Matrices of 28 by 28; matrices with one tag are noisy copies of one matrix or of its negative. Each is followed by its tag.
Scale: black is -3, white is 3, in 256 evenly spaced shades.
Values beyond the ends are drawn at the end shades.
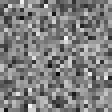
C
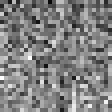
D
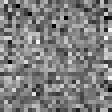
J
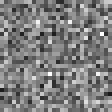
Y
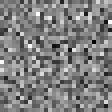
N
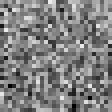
D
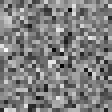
C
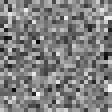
J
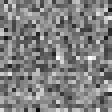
J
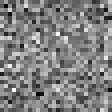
J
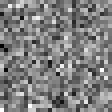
C
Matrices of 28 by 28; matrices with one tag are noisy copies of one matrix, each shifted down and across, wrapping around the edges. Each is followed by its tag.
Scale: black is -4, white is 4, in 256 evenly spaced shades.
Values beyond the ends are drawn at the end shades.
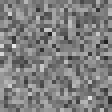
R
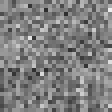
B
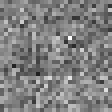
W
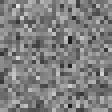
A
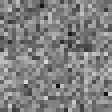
W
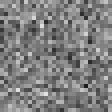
B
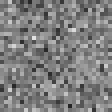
B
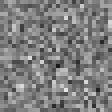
R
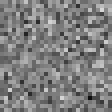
R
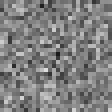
R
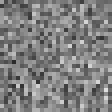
B
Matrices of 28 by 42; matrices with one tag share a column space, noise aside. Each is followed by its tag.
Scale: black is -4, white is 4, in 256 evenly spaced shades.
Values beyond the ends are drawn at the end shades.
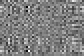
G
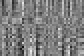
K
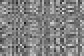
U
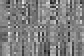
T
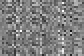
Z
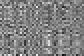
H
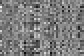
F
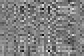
G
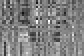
T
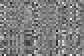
H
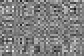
G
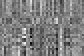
K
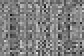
F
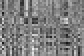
K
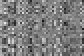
U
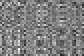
H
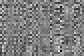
G
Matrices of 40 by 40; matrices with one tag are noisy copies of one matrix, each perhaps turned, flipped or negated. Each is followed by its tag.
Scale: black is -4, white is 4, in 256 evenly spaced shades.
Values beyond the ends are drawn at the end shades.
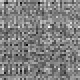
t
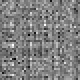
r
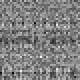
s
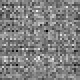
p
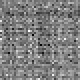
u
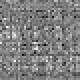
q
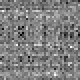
q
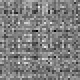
r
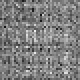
u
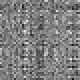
s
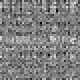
s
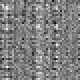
s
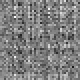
p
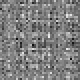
r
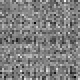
s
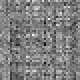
q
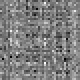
q
